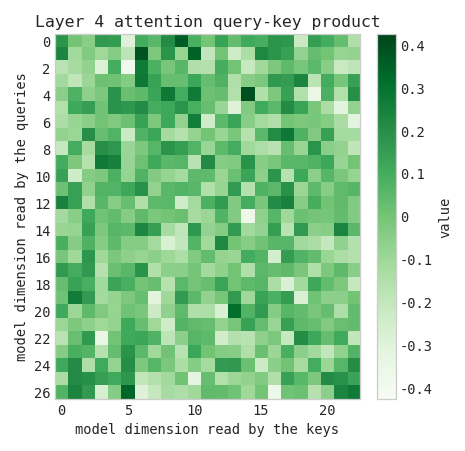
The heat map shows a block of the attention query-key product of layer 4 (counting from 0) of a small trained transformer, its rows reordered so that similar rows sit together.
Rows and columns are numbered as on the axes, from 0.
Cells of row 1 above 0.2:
4
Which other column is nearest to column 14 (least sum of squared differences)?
11
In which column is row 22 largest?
18
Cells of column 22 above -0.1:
18
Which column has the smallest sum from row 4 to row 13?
21
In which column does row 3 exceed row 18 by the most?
17
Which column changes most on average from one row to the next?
14
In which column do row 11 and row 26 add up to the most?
5
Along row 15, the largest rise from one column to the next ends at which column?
12
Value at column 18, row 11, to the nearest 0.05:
-0.1
